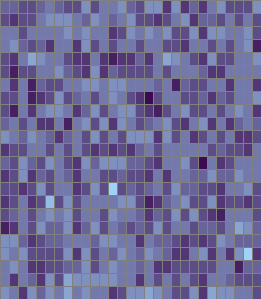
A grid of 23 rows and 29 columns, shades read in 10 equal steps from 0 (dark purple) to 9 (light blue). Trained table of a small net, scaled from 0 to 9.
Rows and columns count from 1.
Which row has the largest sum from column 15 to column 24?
23
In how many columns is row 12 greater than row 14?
8
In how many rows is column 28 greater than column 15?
9
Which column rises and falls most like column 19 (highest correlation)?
4
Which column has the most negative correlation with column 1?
20
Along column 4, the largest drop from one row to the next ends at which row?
6
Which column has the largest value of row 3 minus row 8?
17
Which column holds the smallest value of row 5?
13
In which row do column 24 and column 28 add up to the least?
12
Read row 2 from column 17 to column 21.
3 2 3 5 6
